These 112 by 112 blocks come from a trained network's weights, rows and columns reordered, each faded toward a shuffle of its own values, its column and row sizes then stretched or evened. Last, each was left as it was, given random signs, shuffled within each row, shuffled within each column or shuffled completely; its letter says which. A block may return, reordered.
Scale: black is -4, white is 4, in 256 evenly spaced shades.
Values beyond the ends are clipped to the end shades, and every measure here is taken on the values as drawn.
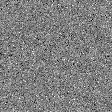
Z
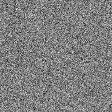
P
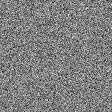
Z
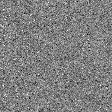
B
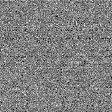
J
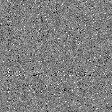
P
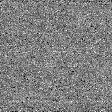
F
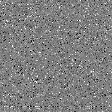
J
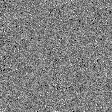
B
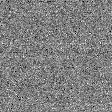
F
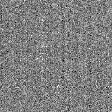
J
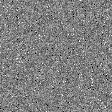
B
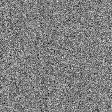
B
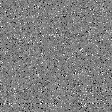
J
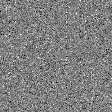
B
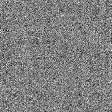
J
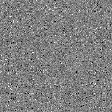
J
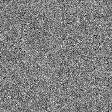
B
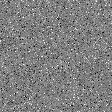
Z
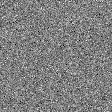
Z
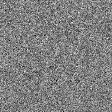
P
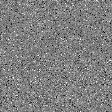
P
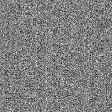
J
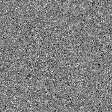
B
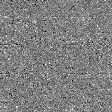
J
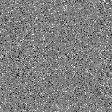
J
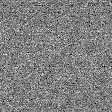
F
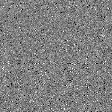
J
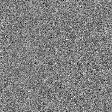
P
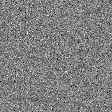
Z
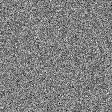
Z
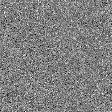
B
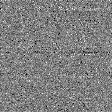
J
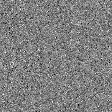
B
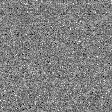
F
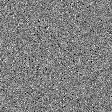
Z
